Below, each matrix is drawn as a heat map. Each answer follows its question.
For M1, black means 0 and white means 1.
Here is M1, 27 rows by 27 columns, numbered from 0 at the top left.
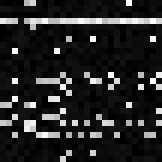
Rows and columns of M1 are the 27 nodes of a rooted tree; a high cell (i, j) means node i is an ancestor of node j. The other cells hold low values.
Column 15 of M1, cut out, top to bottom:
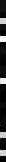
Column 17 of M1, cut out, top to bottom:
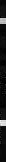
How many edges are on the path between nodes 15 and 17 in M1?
7
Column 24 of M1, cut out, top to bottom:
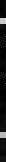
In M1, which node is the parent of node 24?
22
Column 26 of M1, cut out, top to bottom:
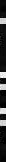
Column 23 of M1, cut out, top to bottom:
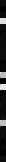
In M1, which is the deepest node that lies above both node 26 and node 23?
14
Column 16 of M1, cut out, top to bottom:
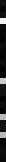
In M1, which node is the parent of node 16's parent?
13
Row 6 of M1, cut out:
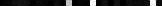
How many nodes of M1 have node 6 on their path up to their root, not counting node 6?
3
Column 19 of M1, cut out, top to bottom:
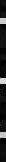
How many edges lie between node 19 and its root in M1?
3
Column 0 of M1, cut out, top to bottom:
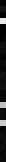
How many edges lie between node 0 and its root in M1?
3
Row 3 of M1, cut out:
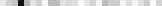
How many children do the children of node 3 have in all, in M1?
4
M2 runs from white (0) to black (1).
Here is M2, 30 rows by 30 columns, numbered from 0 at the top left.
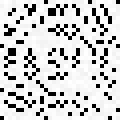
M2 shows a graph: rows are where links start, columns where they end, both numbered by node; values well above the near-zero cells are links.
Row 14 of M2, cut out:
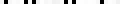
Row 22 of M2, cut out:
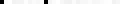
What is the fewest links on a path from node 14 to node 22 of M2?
6
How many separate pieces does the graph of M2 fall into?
2
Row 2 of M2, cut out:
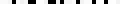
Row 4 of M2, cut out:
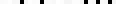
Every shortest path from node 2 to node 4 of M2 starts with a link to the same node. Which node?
node 8
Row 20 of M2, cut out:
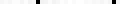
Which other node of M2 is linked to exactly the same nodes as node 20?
node 17
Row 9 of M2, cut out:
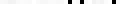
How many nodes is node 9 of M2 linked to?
3
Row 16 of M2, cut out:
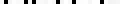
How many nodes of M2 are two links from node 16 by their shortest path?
2
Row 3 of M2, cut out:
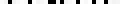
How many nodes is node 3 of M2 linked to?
8
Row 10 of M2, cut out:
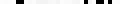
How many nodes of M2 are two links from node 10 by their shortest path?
7
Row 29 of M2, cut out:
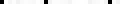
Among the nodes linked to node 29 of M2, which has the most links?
node 27
